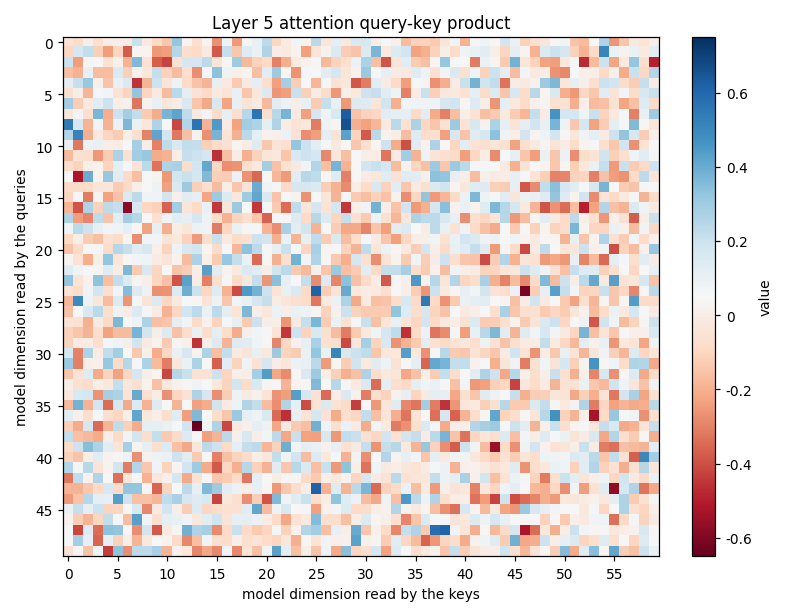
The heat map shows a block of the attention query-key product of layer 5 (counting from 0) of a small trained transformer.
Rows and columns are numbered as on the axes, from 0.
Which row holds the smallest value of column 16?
37
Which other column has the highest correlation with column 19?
49
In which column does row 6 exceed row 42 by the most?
0
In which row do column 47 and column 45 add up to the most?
5
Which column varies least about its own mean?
26
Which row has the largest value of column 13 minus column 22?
36
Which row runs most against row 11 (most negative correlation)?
9
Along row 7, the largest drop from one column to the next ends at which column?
29
